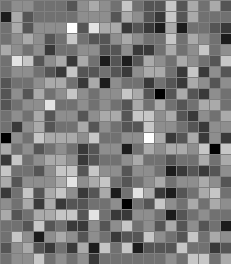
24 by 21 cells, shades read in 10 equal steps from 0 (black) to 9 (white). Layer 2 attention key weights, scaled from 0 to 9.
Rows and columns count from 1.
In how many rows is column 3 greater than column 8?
13
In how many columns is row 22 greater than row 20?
9
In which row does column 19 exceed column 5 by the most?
5
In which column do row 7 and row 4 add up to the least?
21
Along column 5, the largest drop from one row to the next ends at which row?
11
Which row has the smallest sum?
23
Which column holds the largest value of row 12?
14
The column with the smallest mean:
17
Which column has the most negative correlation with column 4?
3
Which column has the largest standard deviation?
12
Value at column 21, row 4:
1
